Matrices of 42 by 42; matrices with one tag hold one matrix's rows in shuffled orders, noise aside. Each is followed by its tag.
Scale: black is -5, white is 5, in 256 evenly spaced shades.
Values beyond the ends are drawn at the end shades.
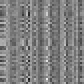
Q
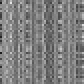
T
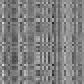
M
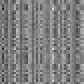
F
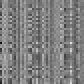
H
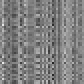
M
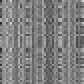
T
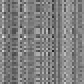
M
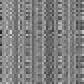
T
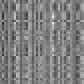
F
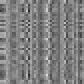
Q
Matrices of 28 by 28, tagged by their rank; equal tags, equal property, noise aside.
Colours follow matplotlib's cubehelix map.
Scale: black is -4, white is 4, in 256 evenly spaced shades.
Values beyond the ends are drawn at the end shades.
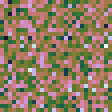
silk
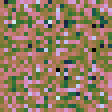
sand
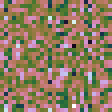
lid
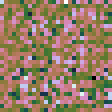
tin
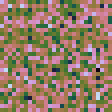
sand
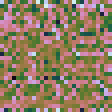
tin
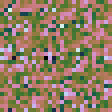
sand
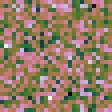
silk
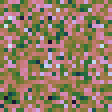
silk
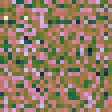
silk
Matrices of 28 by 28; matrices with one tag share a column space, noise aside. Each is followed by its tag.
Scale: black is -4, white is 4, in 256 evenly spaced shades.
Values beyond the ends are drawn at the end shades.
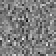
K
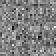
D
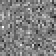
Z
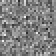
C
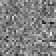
C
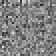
C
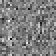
K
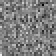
Z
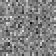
C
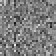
C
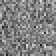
Z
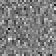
K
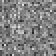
Z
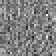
D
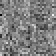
D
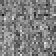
D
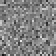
K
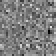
Z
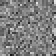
C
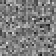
C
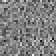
K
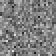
C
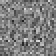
K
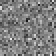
K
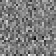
K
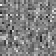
D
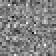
C
